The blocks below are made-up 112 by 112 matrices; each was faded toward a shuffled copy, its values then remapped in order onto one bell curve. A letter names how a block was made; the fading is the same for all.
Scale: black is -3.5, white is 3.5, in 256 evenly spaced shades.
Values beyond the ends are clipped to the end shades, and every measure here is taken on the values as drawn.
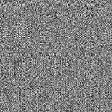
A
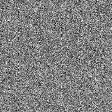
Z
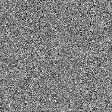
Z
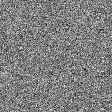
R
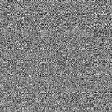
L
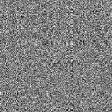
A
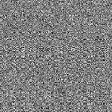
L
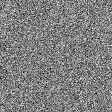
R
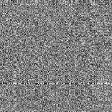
L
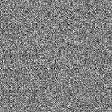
A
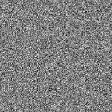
A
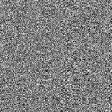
A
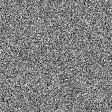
R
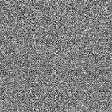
A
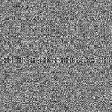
L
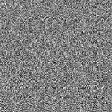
A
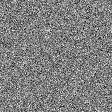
R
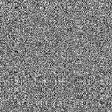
A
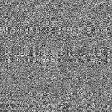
L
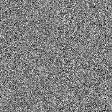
Z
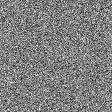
R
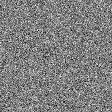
R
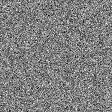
R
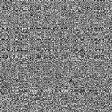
L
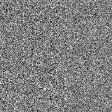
Z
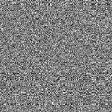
L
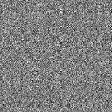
A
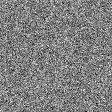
R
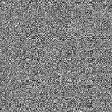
L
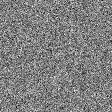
R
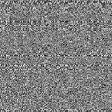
L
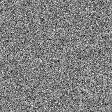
R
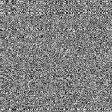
L
